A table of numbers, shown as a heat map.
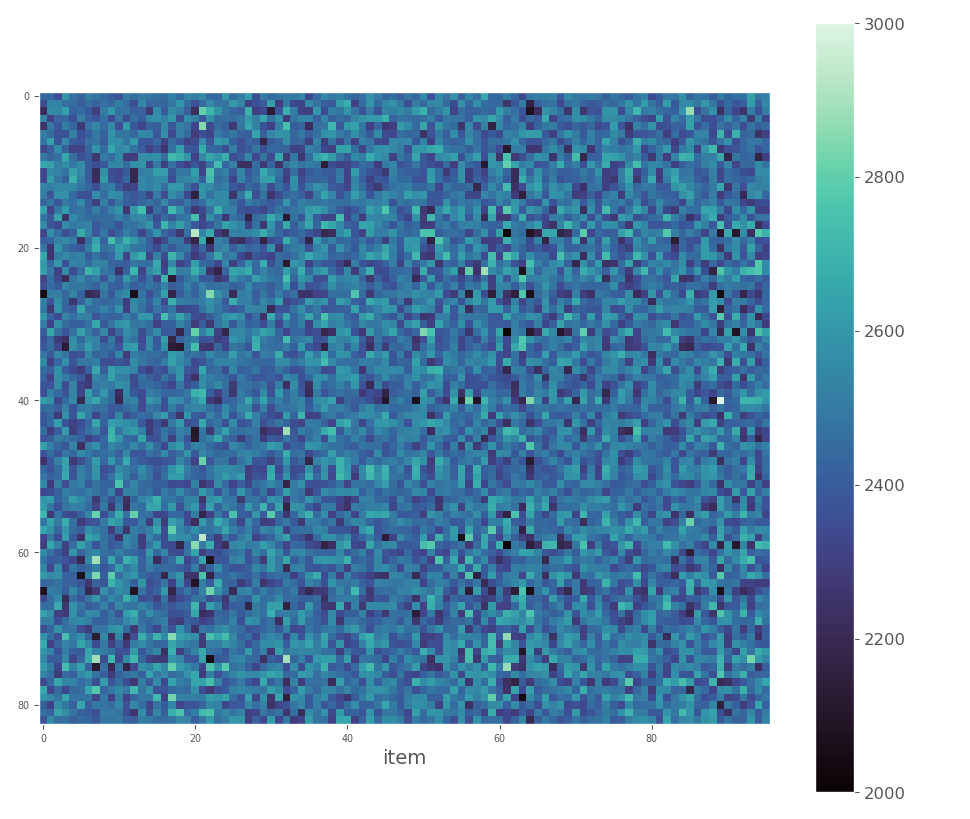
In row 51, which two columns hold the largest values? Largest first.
10, 57
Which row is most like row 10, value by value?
11
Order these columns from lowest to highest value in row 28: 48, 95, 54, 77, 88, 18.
18, 54, 95, 48, 77, 88
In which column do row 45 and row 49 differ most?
43
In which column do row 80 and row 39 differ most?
45
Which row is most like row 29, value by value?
17
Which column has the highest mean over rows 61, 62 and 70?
7
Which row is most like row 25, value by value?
47
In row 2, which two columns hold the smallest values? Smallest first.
64, 30
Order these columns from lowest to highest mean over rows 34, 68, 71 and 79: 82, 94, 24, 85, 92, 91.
82, 94, 91, 85, 92, 24
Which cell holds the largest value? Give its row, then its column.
40, 89
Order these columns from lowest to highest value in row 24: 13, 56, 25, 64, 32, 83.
13, 56, 64, 25, 83, 32
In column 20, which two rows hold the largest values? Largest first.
18, 59
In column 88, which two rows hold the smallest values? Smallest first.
40, 23
